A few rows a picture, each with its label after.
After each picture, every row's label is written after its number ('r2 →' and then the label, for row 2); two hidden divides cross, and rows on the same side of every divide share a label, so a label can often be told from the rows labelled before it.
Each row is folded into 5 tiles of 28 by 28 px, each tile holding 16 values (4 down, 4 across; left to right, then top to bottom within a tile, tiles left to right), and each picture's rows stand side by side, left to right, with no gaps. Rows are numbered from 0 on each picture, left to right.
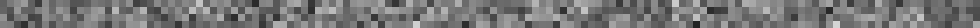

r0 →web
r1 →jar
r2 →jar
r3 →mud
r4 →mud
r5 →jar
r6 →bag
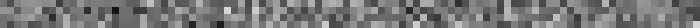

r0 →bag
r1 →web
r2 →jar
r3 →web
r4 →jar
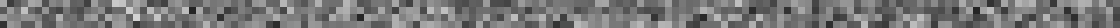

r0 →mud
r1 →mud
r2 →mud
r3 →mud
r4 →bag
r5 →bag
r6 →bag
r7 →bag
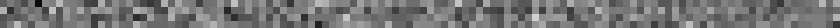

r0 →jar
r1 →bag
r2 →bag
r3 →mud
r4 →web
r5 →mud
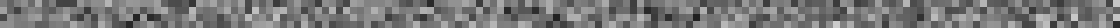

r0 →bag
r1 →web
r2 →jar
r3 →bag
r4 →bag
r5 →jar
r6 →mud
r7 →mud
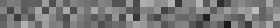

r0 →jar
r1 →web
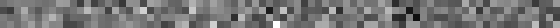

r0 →web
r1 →jar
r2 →jar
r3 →jar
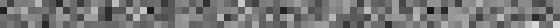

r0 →mud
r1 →jar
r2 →web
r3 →jar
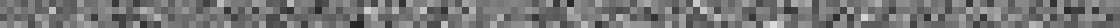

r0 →jar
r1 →bag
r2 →web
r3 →jar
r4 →bag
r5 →bag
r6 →mud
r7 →bag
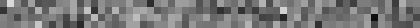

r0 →web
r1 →bag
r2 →bag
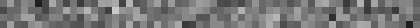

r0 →web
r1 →web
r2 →bag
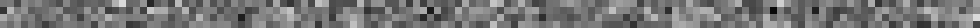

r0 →mud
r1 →mud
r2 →bag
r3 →jar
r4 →web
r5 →bag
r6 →web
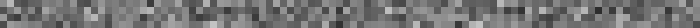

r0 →web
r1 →bag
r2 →jar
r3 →bag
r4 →mud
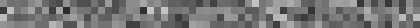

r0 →mud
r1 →mud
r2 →web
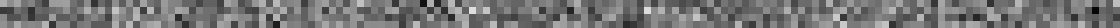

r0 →web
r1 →mud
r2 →jar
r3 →jar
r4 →web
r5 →web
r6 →jar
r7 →bag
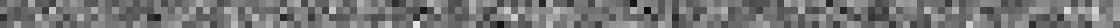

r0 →jar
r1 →web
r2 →jar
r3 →web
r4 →bag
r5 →mud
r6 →web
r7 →web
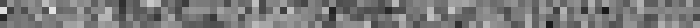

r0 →jar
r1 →web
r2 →mud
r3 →bag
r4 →jar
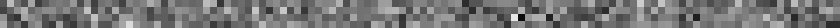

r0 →web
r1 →web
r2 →jar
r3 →mud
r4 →jar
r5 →bag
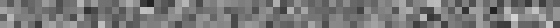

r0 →bag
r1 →bag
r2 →mud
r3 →web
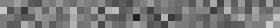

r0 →jar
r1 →web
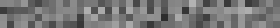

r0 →web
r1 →jar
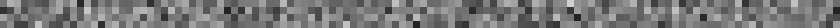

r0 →web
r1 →bag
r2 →mud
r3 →mud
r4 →web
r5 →bag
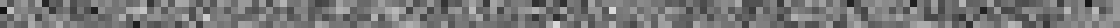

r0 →mud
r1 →bag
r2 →web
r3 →jar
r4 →jar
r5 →mud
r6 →bag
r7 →web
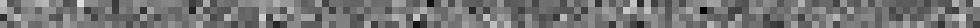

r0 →bag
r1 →mud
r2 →mud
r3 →bag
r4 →web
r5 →web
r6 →mud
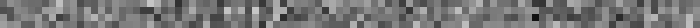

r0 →web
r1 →web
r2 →jar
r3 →jar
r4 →web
